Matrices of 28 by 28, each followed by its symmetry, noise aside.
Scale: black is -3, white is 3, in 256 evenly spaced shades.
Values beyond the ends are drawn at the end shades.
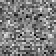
mirrored left to right.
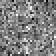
same after a half turn.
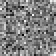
mirrored top to bottom.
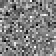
symmetric.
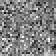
antisymmetric.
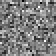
same after a half turn.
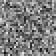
same after a half turn.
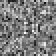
mirrored top to bottom.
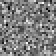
antisymmetric.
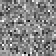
same after a half turn.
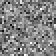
symmetric.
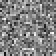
mirrored left to right.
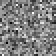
symmetric across the other diagonal.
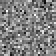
same after a half turn.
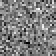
antisymmetric.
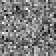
mirrored top to bottom.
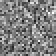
no symmetry.
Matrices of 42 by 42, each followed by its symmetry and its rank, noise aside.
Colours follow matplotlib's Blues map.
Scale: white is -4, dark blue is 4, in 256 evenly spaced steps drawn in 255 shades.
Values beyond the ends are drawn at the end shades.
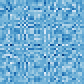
no symmetry, rank four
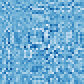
antisymmetric, rank six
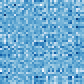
no symmetry, rank five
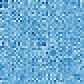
symmetric, rank five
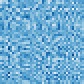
no symmetry, rank four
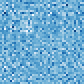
no symmetry, rank four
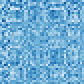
no symmetry, rank five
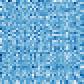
antisymmetric, rank four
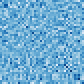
symmetric, rank five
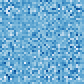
symmetric, rank six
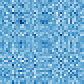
no symmetry, rank four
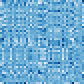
antisymmetric, rank four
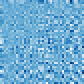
antisymmetric, rank four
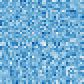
symmetric, rank six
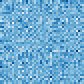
symmetric, rank five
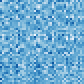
no symmetry, rank four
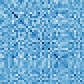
symmetric, rank four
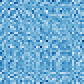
symmetric, rank four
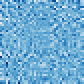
antisymmetric, rank six
